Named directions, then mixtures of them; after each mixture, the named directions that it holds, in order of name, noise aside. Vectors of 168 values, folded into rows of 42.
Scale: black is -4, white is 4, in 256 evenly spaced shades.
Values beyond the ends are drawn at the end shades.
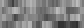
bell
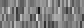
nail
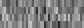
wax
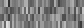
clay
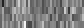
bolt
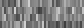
bell, bolt, nail.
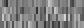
clay, nail, wax.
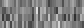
clay, wax.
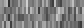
bell, clay.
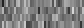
bolt, clay, nail.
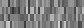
bolt, clay.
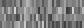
bell, bolt, nail.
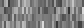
bell, bolt, clay.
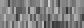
bell, nail, wax.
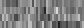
bell, wax.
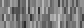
bolt, clay, nail.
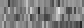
bell, clay, nail.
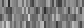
bolt, clay, wax.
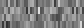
clay, nail.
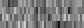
bell, bolt, wax.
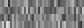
clay.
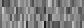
bolt, nail, wax.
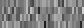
clay, nail.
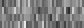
bell, bolt, nail.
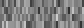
bolt, clay, nail.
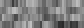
bell.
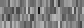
clay, nail.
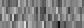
bell, bolt, wax.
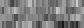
bell.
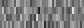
bolt, nail.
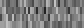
clay, wax.
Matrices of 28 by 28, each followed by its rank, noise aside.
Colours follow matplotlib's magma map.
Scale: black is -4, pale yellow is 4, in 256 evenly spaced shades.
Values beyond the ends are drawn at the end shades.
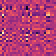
two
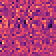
six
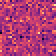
six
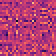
four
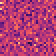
six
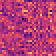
six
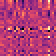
two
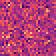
six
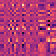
two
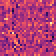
six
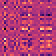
two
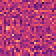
six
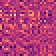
four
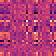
two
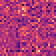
six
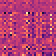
three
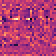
four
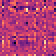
three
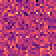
six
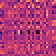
three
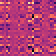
two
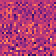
six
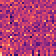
six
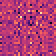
four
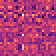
four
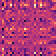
three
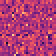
six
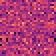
six
